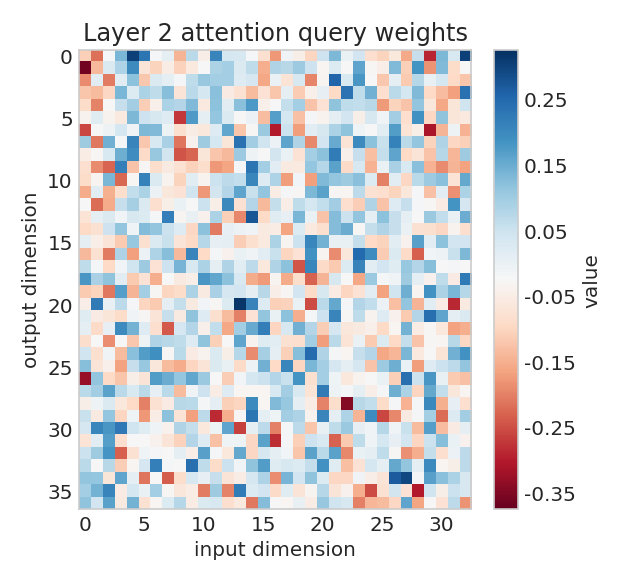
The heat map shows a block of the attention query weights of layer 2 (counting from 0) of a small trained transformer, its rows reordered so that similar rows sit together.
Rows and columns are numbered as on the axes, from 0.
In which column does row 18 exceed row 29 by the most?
11
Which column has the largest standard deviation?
29
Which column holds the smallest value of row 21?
13
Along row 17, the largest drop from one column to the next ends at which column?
18
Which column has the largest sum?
21
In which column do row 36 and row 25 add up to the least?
28
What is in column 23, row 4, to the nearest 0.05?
0.05
